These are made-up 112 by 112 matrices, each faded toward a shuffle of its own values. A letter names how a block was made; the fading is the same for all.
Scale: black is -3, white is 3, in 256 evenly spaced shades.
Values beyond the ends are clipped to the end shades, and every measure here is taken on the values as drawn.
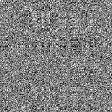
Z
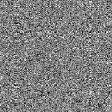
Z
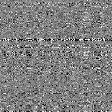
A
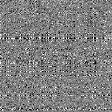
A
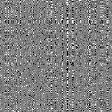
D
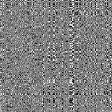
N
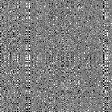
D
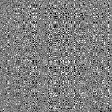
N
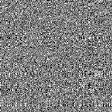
Z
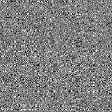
A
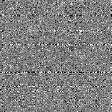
A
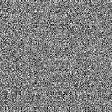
Z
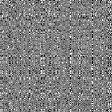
N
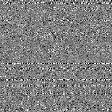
A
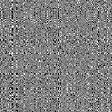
N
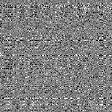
A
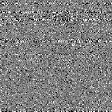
A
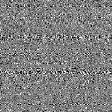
A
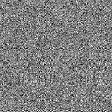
Z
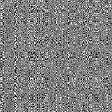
N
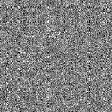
Z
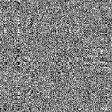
Z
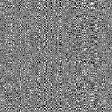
N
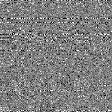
A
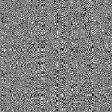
D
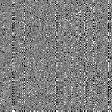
D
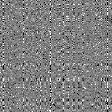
D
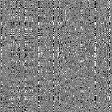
D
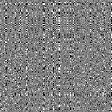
D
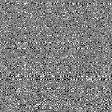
A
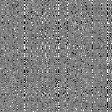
D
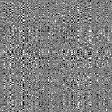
N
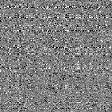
A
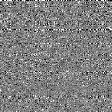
A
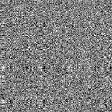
Z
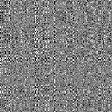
N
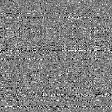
A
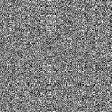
Z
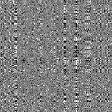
D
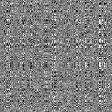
N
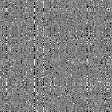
D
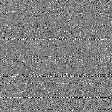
A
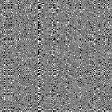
D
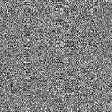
Z
